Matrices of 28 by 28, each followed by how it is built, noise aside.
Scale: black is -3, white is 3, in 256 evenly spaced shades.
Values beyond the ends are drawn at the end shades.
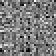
low rank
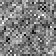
Hankel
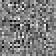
low rank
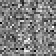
blocks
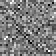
Toeplitz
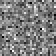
blocks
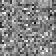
repeating rows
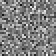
repeating rows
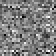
low rank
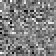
low rank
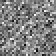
Hankel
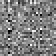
low rank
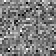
blocks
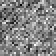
Hankel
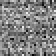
blocks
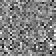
low rank
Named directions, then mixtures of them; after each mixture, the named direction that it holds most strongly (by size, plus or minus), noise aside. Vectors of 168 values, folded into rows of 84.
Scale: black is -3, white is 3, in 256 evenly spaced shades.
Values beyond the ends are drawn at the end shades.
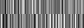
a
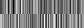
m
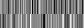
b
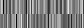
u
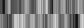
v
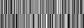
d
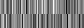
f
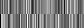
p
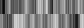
v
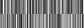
u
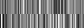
a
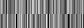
u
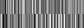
a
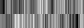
v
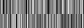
u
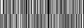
u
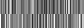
f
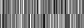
b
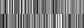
a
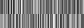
m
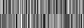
u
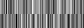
d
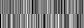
p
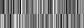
f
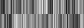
v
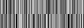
u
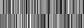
u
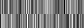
p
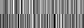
m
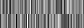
u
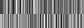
m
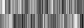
v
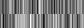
b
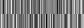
d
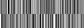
p
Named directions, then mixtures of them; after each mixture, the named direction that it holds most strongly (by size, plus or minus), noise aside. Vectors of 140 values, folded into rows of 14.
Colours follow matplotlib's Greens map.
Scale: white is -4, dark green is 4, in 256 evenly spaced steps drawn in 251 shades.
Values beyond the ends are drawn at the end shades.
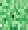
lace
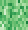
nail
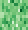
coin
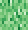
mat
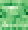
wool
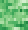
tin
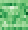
wool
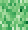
coin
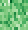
mat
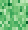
nail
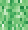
nail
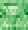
wool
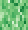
coin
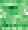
wool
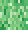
nail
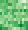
tin
